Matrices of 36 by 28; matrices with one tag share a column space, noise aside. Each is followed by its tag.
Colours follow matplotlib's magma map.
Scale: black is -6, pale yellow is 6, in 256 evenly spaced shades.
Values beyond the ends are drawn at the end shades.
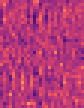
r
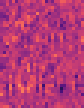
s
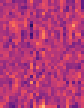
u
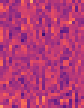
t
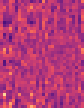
t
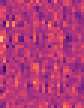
s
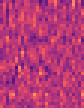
r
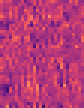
s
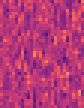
r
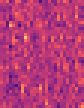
s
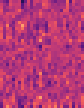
u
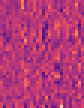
u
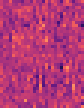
s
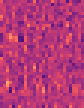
s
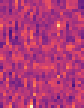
u
